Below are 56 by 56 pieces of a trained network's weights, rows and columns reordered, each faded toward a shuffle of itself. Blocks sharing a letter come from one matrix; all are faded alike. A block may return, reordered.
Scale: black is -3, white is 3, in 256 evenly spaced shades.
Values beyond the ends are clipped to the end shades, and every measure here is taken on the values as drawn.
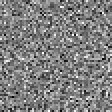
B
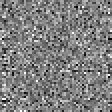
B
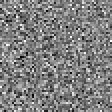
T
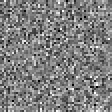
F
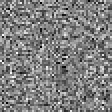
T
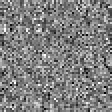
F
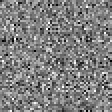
B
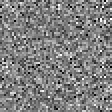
B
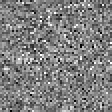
B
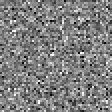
B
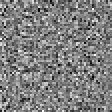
T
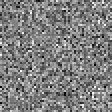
T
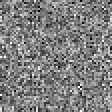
F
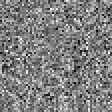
F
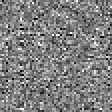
B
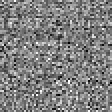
T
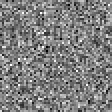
F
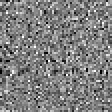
B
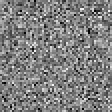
F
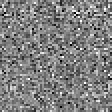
B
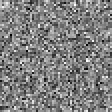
F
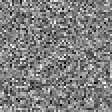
T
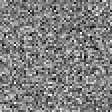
F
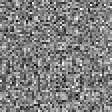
F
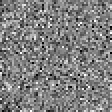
B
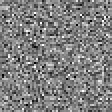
B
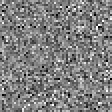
B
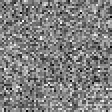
T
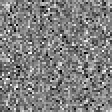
B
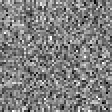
F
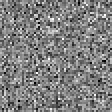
F
